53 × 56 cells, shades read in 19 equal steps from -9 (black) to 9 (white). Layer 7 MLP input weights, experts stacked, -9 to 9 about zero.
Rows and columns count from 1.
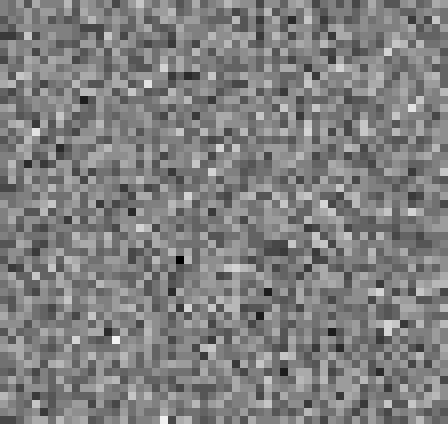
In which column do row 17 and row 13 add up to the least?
44
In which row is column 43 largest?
9
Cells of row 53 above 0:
23
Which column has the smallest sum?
33
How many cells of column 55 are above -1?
33
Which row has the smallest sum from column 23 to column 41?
18
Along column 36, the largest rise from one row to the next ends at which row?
45
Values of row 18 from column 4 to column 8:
4 1 -4 -2 3
